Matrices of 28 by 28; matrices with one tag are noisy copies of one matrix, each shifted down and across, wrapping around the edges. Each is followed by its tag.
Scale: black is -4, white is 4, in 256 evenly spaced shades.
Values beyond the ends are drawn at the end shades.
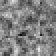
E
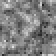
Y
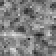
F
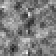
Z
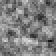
F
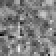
E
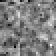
E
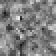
Z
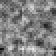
F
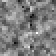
Z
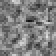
E
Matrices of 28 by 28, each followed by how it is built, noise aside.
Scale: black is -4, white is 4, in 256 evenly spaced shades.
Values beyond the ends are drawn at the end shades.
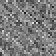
Toeplitz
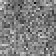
smooth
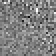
upper triangular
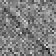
Toeplitz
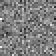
repeating rows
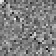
banded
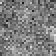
smooth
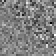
upper triangular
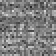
blocks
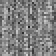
blocks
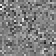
block diagonal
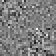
block diagonal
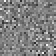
block diagonal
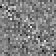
banded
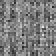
blocks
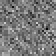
Toeplitz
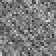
Toeplitz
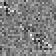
banded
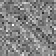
Toeplitz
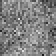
smooth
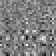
low rank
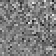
upper triangular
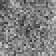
smooth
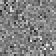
block diagonal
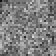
smooth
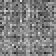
blocks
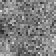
smooth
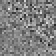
upper triangular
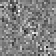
block diagonal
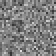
blocks
